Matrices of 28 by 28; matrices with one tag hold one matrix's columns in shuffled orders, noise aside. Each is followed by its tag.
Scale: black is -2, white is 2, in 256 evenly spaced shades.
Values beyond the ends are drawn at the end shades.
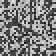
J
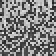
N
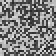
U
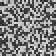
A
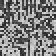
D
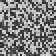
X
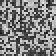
J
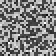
A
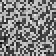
X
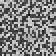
A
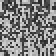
D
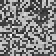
U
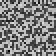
A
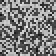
X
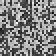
J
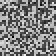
U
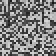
U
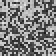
N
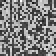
J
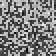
N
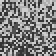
N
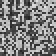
J
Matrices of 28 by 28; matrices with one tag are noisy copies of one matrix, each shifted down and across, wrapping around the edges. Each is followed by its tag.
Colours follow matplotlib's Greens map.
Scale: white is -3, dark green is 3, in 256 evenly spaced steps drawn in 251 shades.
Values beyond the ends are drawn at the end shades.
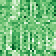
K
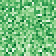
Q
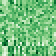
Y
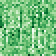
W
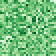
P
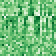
Y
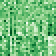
K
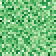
Q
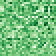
P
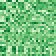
P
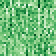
W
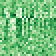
Y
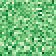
Q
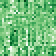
K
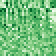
Y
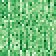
W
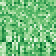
Y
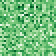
P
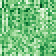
K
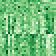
K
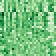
Y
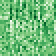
W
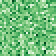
Q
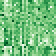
K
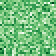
P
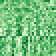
Y
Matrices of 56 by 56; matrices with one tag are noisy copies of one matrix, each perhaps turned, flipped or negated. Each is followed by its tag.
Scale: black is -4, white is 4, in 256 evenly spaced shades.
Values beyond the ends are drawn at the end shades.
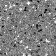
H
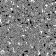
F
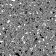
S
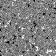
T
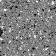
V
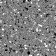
H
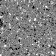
V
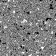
T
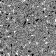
F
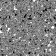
H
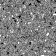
S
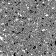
S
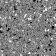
H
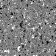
T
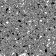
V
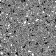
F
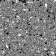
V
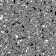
S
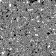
V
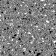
S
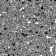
T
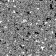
T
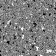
T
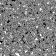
S
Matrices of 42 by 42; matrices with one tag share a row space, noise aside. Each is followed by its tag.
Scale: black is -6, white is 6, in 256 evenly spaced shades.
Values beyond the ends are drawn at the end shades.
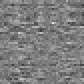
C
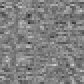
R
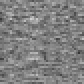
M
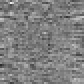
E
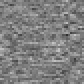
M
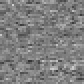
R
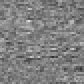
R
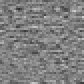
M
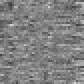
E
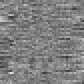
E
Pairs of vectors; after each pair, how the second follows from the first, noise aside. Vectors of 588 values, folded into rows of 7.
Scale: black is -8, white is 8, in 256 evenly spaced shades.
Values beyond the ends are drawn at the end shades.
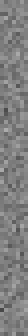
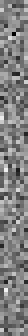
wrapped around, scaled up.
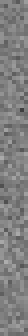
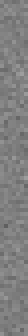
reversed, shrunk.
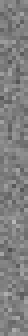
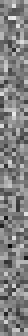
reversed, scaled up.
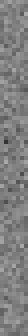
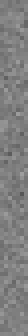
reversed, shrunk.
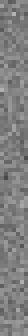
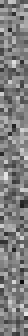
negated, scaled up.
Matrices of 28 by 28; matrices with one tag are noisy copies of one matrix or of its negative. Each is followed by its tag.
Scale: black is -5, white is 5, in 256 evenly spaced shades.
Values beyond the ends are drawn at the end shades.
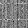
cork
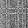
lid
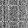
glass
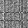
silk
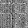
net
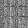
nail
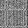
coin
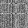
net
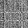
silk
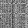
net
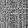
lid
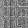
nail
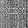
lid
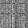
net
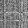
silk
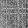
lid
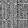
cork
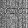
lid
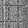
glass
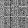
nail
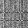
silk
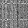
cork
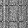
glass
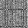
coin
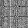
nail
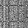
glass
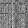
net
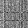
silk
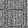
coin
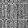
cork
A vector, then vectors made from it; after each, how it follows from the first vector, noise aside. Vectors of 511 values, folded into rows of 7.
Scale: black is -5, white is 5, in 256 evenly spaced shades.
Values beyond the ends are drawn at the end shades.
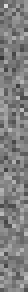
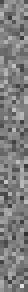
reversed.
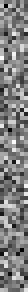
negated, scaled up.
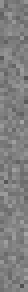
reversed, negated, shrunk.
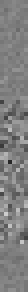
wrapped around, negated, partly zeroed.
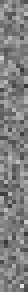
reversed.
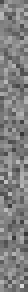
reversed.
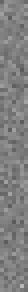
reversed, shrunk.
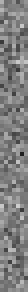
wrapped around, negated.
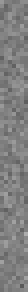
reversed, negated, shrunk.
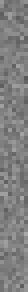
reversed, negated, shrunk.
